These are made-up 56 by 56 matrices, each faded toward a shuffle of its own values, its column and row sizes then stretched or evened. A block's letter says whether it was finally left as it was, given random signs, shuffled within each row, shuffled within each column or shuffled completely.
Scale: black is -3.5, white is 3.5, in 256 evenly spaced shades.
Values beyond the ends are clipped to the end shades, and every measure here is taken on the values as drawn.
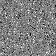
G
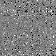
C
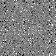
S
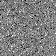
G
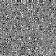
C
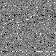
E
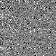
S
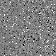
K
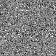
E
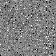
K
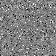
E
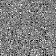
C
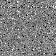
E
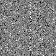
K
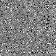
S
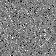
G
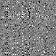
C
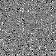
S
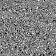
E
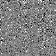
C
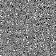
K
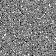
G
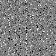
K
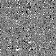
S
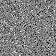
G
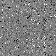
K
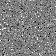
G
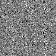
K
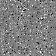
K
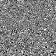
E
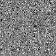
S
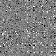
C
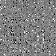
C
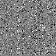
S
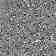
S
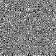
C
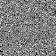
S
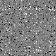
S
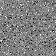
E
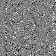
K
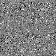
E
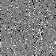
K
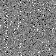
K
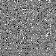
S
